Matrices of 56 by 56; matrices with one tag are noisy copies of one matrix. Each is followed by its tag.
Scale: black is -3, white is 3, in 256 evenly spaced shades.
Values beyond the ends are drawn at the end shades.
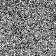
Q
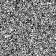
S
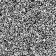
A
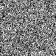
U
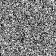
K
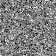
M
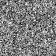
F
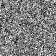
M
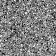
Q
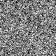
S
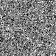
U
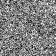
S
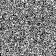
K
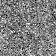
Q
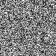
K
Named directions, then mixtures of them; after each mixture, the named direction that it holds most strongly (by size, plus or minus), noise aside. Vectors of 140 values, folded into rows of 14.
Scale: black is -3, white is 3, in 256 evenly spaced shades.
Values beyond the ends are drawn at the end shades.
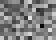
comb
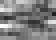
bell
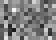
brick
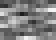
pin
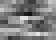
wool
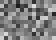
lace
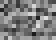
lace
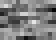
pin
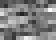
pin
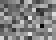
comb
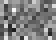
brick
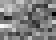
bell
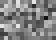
lace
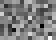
comb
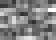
pin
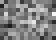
lace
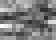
bell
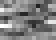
bell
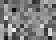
brick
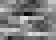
wool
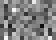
brick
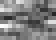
bell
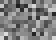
lace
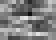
wool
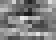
wool
